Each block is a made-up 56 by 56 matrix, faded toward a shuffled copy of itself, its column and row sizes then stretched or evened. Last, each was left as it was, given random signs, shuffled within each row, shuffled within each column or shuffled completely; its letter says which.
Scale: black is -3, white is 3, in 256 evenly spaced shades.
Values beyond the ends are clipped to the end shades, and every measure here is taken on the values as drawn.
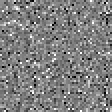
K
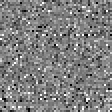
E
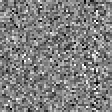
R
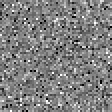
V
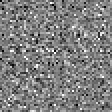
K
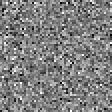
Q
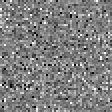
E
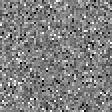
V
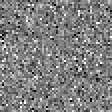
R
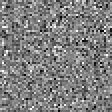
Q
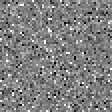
V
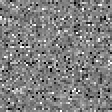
E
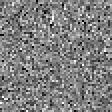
R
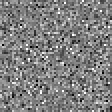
V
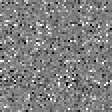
E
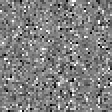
R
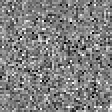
E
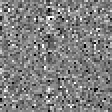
K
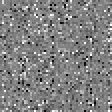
Q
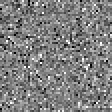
V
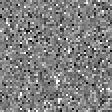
R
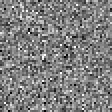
R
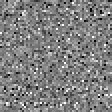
E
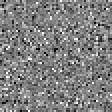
E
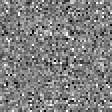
K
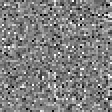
K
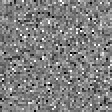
V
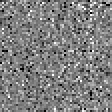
Q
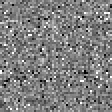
E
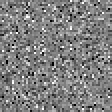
R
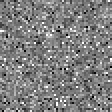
E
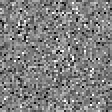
R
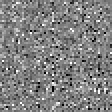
Q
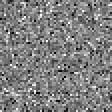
E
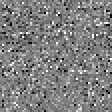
E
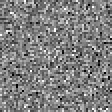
V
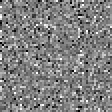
Q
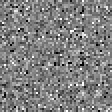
Q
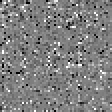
Q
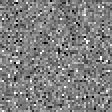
R
